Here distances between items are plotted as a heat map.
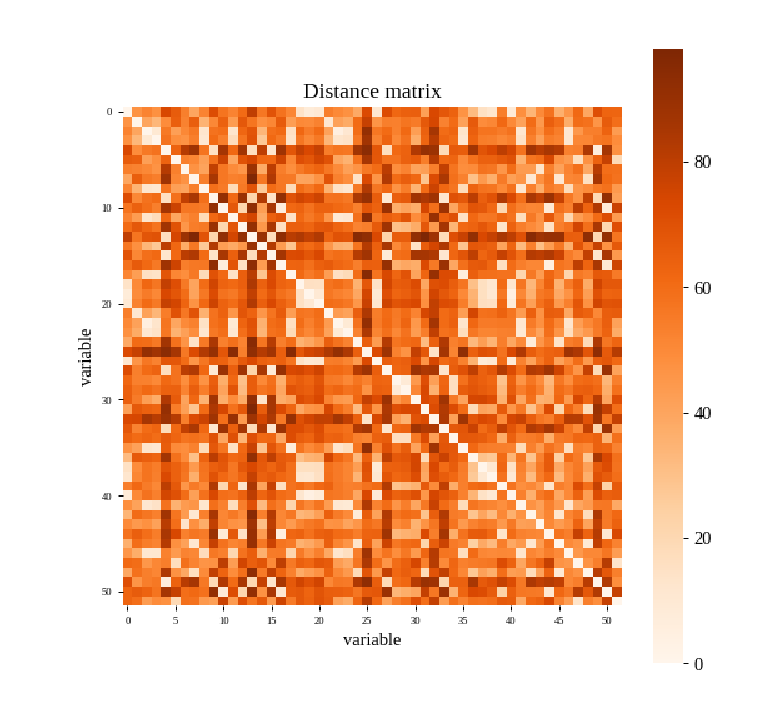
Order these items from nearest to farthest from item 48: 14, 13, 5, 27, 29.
5, 14, 29, 27, 13
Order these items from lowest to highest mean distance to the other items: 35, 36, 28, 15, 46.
46, 35, 28, 36, 15
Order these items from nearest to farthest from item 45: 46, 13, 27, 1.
46, 1, 27, 13
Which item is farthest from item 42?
13
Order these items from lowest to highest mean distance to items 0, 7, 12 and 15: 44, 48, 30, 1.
48, 44, 1, 30
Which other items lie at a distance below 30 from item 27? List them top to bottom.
4, 9, 13, 15, 33, 49
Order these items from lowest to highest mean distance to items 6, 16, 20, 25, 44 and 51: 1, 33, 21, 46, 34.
34, 46, 1, 21, 33
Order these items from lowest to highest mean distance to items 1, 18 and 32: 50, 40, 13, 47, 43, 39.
40, 43, 39, 50, 47, 13
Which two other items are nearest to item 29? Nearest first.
28, 34
